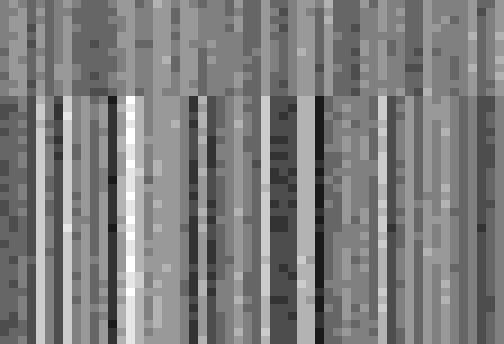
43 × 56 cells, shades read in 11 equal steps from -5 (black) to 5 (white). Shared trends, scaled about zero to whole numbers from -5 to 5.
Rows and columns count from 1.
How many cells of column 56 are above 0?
12
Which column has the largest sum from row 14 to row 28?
15
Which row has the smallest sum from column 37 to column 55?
29
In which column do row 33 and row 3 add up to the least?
36
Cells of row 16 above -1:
34
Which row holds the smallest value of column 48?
25
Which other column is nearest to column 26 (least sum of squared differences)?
51
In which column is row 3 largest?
37
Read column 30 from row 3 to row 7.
1 1 1 1 1
